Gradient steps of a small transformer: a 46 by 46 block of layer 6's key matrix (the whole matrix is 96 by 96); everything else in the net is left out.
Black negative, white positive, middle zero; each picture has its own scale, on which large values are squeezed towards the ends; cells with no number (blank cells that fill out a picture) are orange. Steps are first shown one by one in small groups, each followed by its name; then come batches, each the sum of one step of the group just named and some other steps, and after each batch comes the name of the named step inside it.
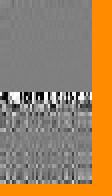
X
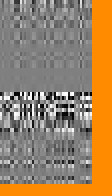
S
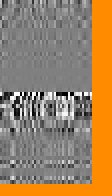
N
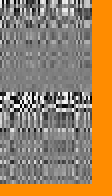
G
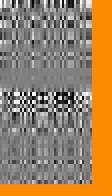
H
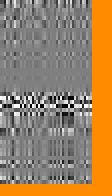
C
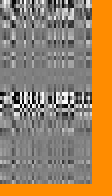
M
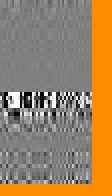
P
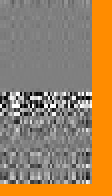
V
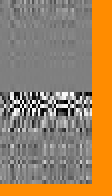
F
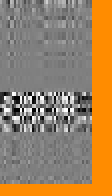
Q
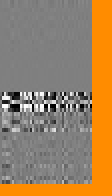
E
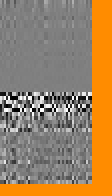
Q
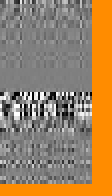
S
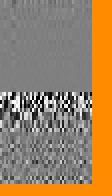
F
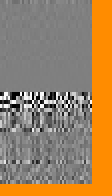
E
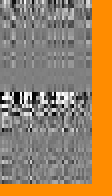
M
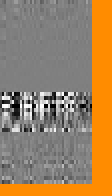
E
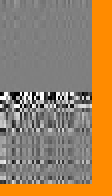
C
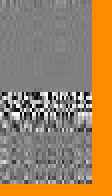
X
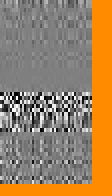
H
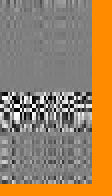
Q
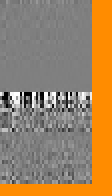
X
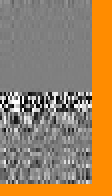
V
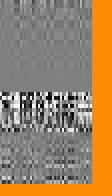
S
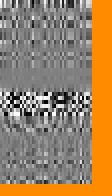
H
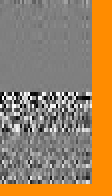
V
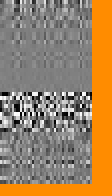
S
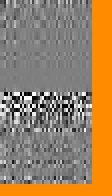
C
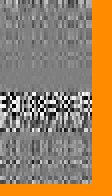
H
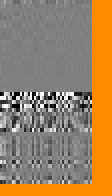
E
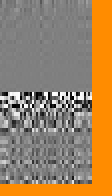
X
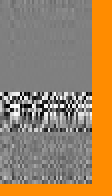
F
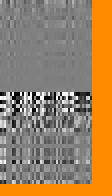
Q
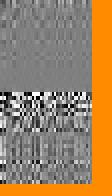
C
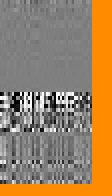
E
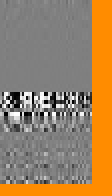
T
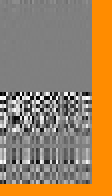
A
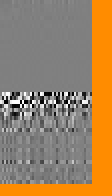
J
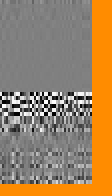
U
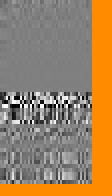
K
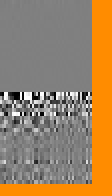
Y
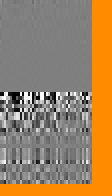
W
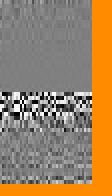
U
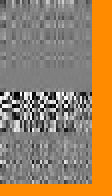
K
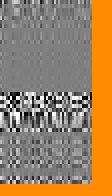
T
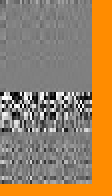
U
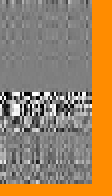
A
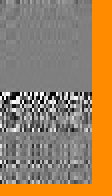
J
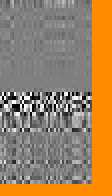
J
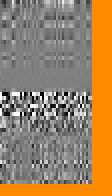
K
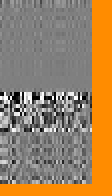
Y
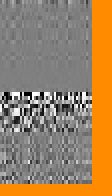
A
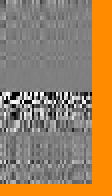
J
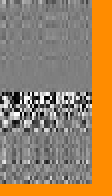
W
